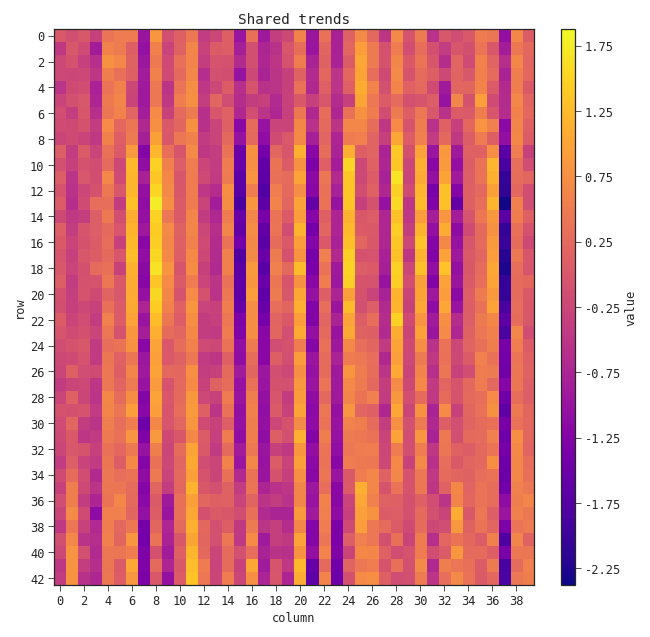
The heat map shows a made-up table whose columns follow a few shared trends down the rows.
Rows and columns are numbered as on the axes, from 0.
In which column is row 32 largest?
11
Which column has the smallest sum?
37
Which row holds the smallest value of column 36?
5
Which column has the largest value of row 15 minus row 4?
32
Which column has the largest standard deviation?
33
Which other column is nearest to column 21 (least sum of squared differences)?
7
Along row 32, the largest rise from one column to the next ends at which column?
38
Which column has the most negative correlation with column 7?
12
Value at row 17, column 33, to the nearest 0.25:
-1
